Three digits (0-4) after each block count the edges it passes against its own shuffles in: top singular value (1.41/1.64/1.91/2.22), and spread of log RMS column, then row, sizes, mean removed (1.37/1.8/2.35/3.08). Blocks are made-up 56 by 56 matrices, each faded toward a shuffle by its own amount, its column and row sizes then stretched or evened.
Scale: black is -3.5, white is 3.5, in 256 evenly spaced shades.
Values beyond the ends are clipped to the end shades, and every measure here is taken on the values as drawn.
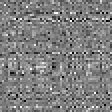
4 0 3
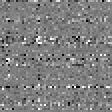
1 2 4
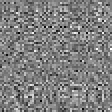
4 1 3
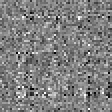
2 2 2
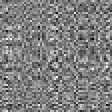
4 3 2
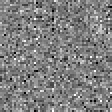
1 1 1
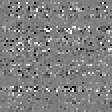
0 2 4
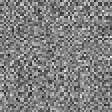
4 0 1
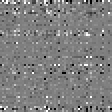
1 3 4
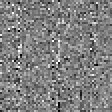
1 3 0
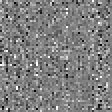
1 3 1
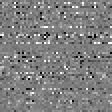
0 0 4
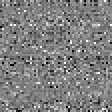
2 0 3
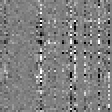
4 4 1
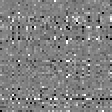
4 2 3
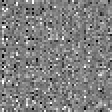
2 3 0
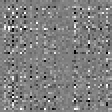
1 4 3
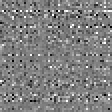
2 2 4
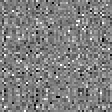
4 2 0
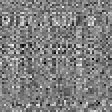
4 0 3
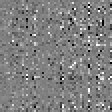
0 4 2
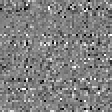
1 1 3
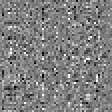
3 3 1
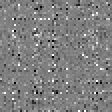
1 3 2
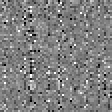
3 3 0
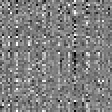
4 4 2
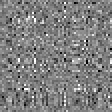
4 2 3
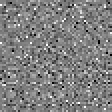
3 0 0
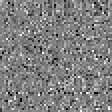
3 0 1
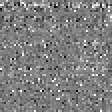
2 0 3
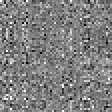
3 3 1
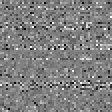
3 1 4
